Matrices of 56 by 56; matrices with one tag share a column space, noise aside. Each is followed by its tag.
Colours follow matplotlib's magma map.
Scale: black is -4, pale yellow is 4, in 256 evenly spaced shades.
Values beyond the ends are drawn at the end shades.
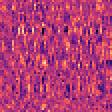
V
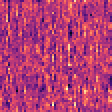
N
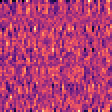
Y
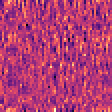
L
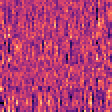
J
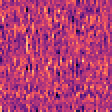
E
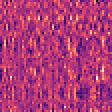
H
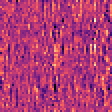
N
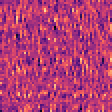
E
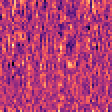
L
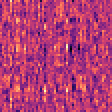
N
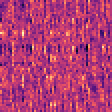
N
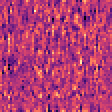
E
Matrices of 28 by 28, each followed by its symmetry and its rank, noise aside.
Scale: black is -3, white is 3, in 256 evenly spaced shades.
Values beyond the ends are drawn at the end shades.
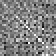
symmetric, rank four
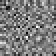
symmetric, rank six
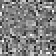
antisymmetric, rank six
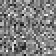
no symmetry, rank eight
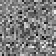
no symmetry, rank eight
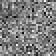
no symmetry, rank eight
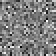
antisymmetric, rank eight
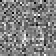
no symmetry, rank eight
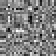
antisymmetric, rank four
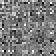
symmetric, rank six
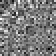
symmetric, rank eight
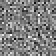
antisymmetric, rank eight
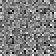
no symmetry, rank six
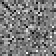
symmetric, rank eight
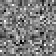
no symmetry, rank six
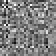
no symmetry, rank four
